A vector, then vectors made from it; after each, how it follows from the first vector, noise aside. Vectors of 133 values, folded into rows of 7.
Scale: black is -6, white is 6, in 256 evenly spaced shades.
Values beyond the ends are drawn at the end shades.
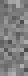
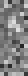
wrapped around, scaled up.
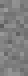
reversed, shrunk.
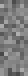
reversed, negated.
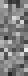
negated, scaled up.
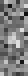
wrapped around, scaled up.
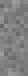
reversed, shrunk.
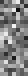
wrapped around, scaled up.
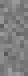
reversed, shrunk.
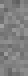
reversed, negated, shrunk.
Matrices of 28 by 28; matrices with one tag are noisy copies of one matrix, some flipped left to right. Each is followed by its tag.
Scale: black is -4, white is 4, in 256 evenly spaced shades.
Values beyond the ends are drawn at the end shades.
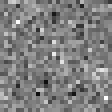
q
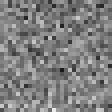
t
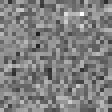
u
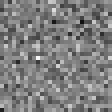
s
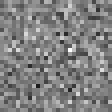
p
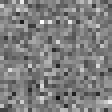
q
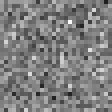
q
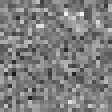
u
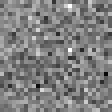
p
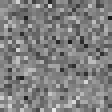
t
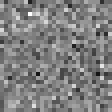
u
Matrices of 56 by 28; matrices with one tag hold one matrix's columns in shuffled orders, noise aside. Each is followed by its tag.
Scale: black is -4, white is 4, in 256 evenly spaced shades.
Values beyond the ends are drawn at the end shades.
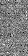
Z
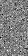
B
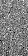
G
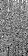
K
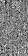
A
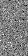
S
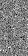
B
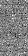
Z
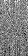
K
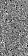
S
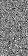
B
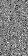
S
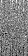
K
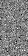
B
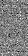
Z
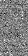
Z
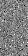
S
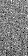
G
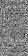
Z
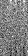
K
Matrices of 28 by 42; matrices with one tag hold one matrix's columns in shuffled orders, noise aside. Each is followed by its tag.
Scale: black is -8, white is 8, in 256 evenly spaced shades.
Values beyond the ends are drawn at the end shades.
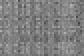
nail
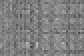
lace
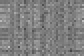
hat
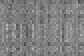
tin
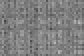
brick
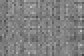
nail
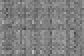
brick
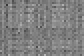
hat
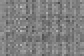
nail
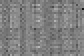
hat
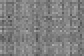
nail
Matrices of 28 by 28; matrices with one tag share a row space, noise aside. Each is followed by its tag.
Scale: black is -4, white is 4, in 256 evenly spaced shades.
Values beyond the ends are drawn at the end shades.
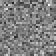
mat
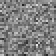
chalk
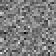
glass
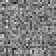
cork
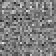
cork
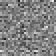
glass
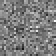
mat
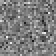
glass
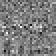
cork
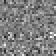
mat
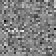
mat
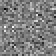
mat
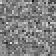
chalk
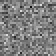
cork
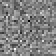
cork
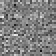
cork
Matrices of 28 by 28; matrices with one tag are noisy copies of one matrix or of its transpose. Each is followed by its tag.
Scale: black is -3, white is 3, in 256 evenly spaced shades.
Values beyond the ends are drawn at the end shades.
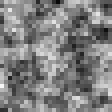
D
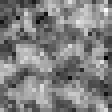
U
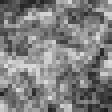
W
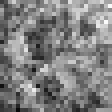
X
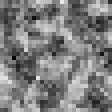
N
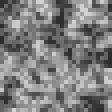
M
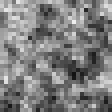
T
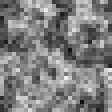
M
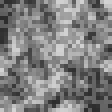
W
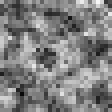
N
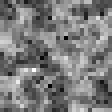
M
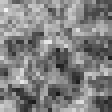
T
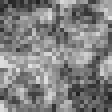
W
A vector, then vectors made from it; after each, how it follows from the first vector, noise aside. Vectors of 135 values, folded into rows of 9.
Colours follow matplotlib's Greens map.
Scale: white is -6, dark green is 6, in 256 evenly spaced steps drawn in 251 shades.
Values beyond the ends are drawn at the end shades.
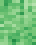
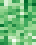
negated, scaled up.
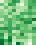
reversed, negated, scaled up.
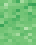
negated, partly zeroed.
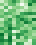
reversed, negated, scaled up.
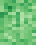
wrapped around.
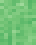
reversed, negated, shrunk.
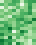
reversed, negated, scaled up.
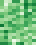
negated, scaled up.
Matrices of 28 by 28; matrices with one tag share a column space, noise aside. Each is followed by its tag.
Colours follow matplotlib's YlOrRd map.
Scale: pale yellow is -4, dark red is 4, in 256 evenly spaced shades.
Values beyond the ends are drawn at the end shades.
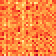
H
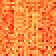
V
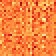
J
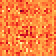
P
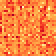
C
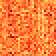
C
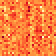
C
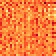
J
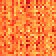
C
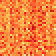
V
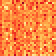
H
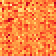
J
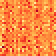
V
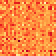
H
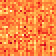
P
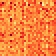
J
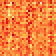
J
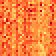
J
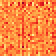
J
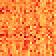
P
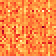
P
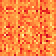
P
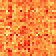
P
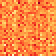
H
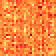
C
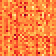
C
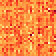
P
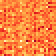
V
